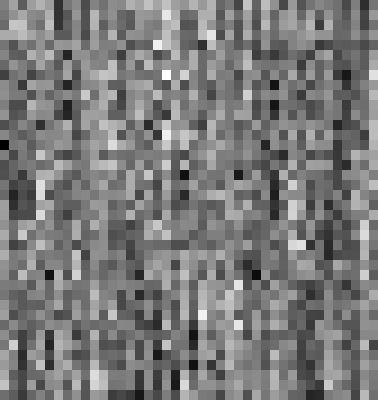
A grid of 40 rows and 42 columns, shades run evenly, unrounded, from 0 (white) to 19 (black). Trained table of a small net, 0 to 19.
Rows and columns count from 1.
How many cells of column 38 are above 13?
10
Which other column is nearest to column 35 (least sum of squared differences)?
3
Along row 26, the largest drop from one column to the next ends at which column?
41
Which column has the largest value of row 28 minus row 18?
6
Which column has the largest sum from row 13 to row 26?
38
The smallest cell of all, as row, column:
8, 19
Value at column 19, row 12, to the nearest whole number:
15
